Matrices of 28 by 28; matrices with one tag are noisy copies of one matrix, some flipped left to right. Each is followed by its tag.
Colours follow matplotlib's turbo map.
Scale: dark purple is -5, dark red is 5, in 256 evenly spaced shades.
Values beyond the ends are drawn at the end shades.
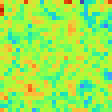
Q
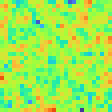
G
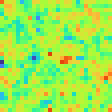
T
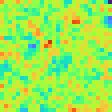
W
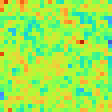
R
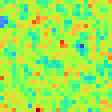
W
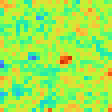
T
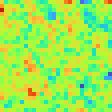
Q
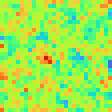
T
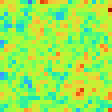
Q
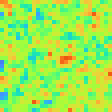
T
